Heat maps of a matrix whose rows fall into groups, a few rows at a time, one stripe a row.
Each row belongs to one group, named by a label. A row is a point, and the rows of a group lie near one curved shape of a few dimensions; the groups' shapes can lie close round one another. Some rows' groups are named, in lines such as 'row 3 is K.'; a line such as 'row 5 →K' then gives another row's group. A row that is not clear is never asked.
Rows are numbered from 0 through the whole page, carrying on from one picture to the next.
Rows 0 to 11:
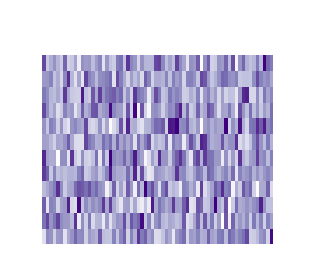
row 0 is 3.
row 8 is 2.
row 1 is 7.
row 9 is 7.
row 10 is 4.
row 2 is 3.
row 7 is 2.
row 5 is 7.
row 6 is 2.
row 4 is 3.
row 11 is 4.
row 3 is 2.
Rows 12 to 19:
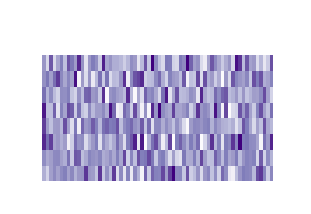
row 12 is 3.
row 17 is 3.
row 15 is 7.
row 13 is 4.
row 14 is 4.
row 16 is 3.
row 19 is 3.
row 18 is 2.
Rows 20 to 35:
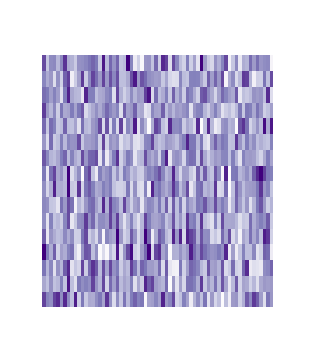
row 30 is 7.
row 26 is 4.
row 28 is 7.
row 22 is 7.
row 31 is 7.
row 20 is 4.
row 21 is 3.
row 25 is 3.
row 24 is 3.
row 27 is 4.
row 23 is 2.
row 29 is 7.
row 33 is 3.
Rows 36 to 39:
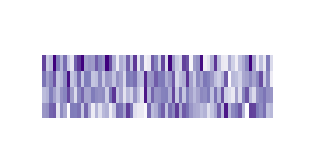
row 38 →3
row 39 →3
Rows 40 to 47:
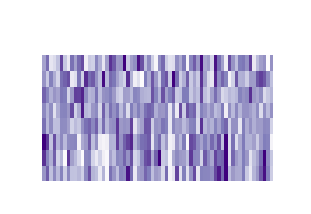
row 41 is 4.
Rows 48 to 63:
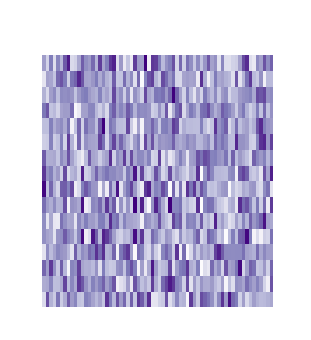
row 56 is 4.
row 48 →3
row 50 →3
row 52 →4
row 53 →4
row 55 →3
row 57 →3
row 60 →4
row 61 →3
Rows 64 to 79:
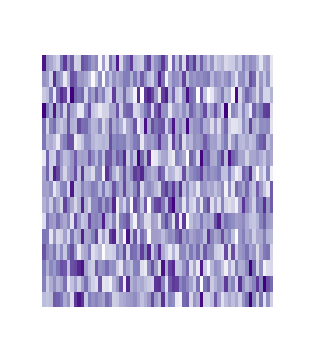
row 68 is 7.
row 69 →7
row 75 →2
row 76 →4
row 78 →3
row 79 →2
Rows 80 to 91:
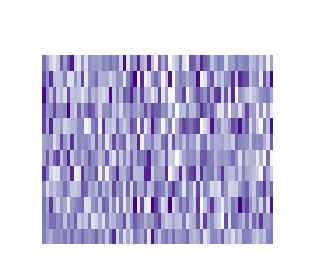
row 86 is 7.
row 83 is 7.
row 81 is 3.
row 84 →3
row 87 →4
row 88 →3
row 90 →4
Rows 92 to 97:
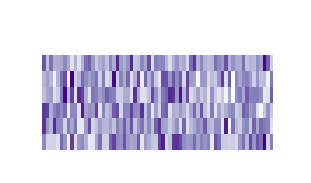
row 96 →4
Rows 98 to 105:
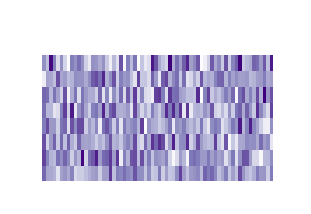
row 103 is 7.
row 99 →4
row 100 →3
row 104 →3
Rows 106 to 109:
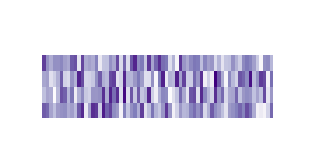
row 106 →4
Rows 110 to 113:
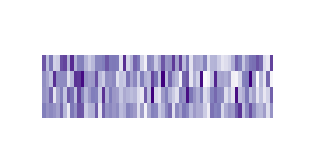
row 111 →2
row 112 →3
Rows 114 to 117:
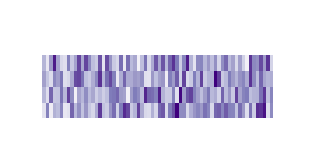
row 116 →4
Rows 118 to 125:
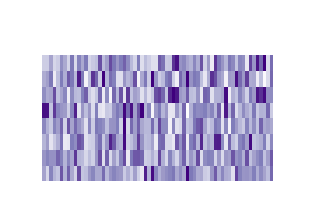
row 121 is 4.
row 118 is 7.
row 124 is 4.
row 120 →3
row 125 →3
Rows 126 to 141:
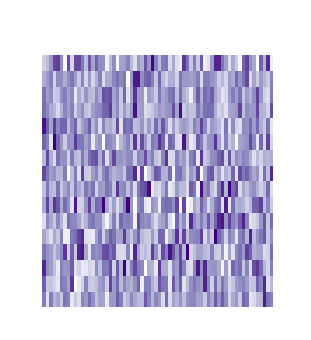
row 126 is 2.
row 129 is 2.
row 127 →4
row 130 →4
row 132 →4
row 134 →7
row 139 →2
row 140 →7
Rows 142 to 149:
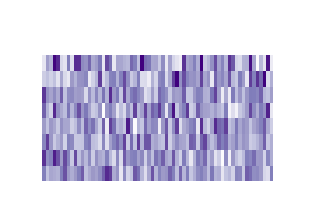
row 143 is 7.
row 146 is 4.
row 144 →2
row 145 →7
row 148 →4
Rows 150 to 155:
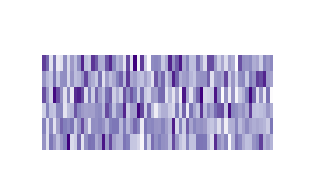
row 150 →2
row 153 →7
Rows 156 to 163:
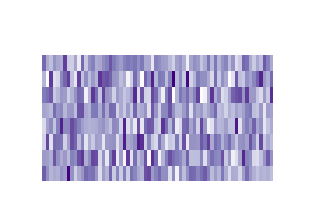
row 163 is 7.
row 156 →3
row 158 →3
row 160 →2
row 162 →2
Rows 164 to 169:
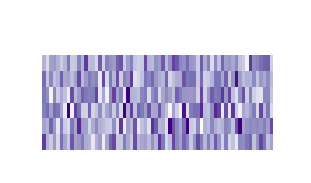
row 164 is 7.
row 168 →3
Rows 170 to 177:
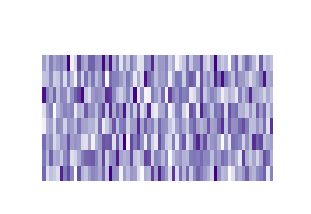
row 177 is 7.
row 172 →2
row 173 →7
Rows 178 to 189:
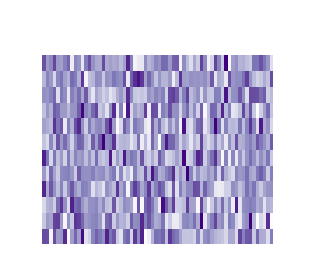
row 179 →4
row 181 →2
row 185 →3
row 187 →2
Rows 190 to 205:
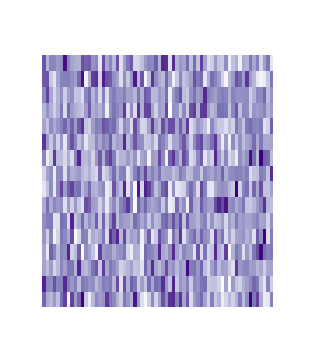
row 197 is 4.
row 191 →3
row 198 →2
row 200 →2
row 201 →7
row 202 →4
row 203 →3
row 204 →4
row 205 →2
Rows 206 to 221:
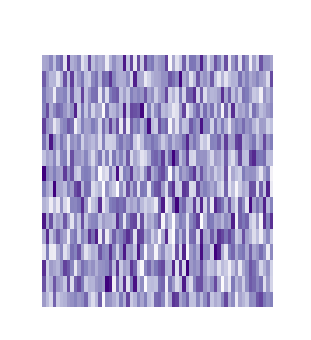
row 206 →2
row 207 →2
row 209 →4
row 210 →7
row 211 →3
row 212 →3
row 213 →4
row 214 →7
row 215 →7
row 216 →3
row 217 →4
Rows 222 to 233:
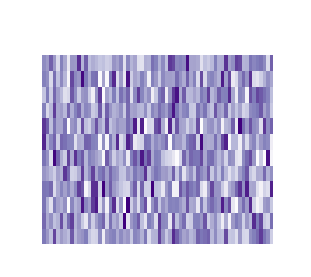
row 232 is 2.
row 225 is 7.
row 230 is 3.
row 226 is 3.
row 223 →2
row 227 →4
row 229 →3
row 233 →7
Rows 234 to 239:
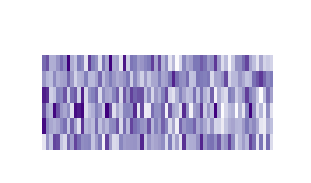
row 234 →7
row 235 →7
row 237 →2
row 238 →4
